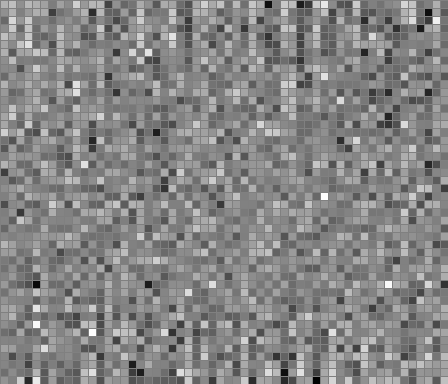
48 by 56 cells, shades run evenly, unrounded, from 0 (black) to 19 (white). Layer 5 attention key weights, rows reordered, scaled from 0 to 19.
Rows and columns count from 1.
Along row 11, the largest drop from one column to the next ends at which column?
38
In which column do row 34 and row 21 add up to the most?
11
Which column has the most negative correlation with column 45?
34
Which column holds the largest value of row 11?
10
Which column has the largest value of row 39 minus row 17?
5
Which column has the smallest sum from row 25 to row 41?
13
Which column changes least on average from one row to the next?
42
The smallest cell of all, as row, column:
48, 40
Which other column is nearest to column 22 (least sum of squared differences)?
18
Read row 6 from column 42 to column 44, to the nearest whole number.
7 12 9
